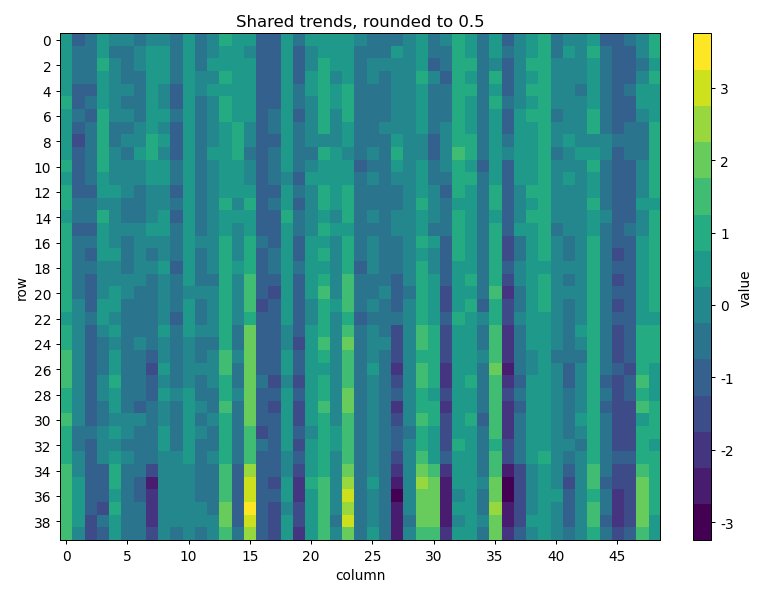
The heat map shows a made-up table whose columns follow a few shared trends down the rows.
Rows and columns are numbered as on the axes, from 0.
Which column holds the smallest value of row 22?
36
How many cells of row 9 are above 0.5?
9
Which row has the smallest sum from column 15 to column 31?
8
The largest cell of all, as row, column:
37, 15
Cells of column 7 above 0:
12
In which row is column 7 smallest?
35
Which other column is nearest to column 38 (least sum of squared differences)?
10
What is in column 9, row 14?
-1
